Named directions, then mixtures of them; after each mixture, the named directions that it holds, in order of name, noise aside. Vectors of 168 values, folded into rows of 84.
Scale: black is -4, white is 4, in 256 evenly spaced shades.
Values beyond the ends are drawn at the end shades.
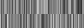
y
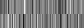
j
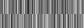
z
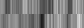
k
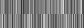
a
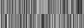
y.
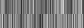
a, k.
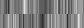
j, k.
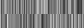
y.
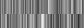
k, y.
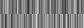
y, z.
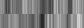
k.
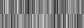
k, z.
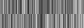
k, z.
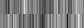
j, k.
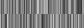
y.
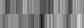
k.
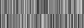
y.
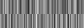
y, z.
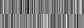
a, z.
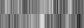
k.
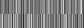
a, j.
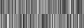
j, y.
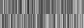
k, z.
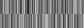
z.
